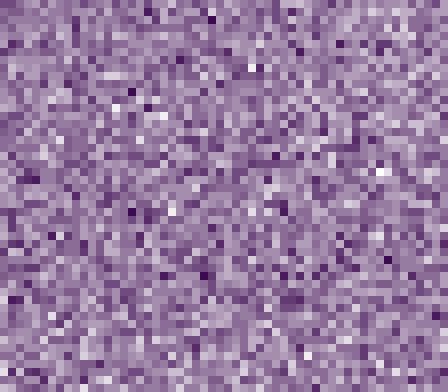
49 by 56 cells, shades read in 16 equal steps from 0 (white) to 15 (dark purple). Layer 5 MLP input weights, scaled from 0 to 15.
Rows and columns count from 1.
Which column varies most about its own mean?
48
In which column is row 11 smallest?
39
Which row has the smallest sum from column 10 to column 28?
45
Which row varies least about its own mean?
28
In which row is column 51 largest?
38
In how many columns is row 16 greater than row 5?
27
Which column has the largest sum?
10
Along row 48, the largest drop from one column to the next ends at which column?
7
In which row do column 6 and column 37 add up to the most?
6
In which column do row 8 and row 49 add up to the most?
40
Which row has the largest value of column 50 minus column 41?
42
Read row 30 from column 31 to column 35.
6 11 9 9 5
